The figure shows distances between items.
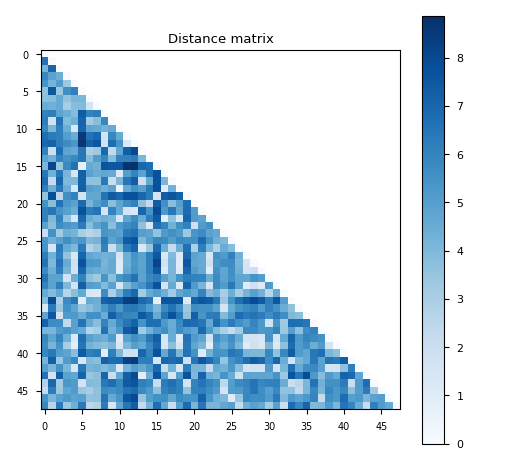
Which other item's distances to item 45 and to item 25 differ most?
46
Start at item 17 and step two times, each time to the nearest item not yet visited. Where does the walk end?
13
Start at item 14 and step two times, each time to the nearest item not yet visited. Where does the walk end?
20
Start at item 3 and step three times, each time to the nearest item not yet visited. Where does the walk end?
32
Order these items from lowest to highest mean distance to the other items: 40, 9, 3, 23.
3, 9, 23, 40
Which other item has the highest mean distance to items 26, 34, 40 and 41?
36
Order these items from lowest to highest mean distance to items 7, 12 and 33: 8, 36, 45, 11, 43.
45, 8, 11, 36, 43
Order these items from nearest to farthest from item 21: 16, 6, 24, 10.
10, 16, 24, 6
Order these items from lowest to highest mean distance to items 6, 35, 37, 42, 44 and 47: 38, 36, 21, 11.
38, 36, 21, 11
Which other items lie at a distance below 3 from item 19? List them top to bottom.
2, 5, 15, 33, 41, 44
